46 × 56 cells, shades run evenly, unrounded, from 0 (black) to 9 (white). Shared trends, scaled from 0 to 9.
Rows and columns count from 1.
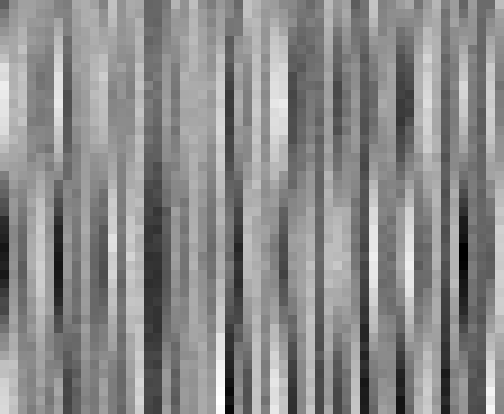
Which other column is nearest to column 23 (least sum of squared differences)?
2
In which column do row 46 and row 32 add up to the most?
25
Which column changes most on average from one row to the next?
1
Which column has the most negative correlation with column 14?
35
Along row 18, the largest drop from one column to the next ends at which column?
26
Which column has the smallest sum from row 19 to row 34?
52
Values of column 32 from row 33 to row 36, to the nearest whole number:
3 3 4 4
